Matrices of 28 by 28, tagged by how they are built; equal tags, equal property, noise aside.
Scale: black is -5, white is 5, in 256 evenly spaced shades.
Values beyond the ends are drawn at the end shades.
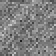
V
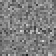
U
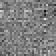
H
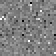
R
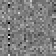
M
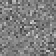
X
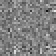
H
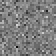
M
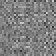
H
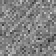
V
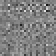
H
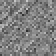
V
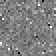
R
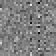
M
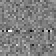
U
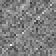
V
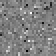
R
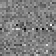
U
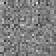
H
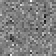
M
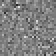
X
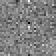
M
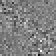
X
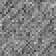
V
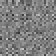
H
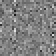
M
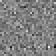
U
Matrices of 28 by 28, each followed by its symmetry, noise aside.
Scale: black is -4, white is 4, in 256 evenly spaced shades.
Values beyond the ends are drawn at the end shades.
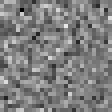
symmetric.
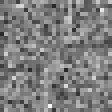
antisymmetric.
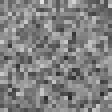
symmetric.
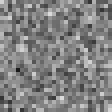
same after a half turn.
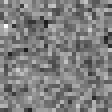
no symmetry.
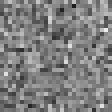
antisymmetric.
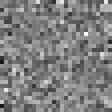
antisymmetric.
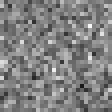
no symmetry.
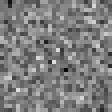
same after a half turn.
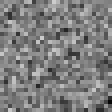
symmetric.
